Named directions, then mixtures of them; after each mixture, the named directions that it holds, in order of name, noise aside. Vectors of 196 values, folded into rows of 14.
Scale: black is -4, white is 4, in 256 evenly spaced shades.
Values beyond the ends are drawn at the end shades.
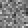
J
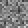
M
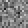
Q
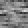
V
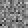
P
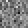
J, P, Q.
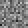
P.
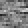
V.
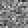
M, P, V.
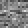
M, V.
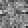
J, Q, V.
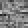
J, V.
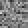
J, P, V.
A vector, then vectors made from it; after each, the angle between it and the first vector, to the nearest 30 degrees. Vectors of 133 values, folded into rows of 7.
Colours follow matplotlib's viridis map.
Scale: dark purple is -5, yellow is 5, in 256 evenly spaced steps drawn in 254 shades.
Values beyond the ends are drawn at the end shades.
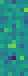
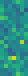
120 degrees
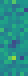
150 degrees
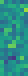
30 degrees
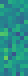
90 degrees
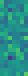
60 degrees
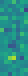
150 degrees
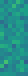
90 degrees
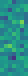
60 degrees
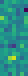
150 degrees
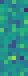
150 degrees
